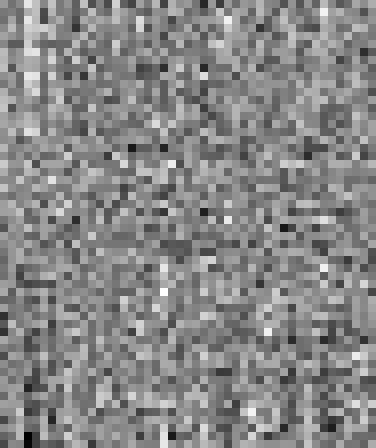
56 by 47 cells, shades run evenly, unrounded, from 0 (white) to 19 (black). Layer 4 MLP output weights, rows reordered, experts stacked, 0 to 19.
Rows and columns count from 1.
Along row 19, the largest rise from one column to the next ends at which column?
17
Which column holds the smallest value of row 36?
46
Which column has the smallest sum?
45
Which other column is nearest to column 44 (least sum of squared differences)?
14
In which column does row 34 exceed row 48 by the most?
34
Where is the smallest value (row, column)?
37, 21
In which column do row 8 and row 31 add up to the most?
9
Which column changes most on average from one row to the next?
26
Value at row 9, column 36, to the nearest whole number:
10
